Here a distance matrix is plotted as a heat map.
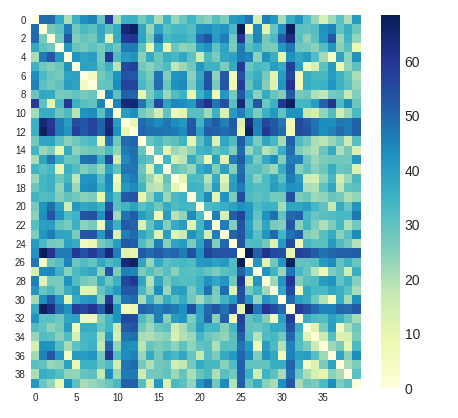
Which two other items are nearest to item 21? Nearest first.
15, 23
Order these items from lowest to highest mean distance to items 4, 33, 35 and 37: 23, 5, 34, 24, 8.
34, 5, 8, 23, 24
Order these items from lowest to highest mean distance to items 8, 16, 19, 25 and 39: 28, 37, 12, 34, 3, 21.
3, 34, 37, 28, 12, 21
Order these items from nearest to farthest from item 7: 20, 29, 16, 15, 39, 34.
29, 39, 16, 34, 20, 15
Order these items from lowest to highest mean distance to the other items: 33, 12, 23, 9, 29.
33, 29, 23, 9, 12
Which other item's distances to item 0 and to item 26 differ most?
1
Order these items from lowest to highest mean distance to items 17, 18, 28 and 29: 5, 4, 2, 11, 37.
37, 5, 2, 4, 11
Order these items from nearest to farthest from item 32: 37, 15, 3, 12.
3, 37, 15, 12
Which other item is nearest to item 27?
35
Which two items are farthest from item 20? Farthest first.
9, 2
